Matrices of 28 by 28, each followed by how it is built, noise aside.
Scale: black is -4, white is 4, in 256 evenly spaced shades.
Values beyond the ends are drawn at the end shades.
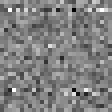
uneven rows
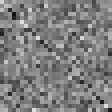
diagonal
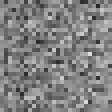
repeating rows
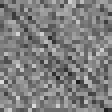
Toeplitz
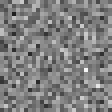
repeating rows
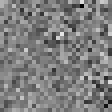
upper triangular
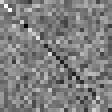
diagonal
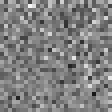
upper triangular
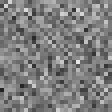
Toeplitz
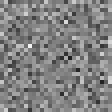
repeating rows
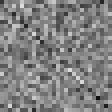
diagonal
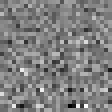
uneven rows
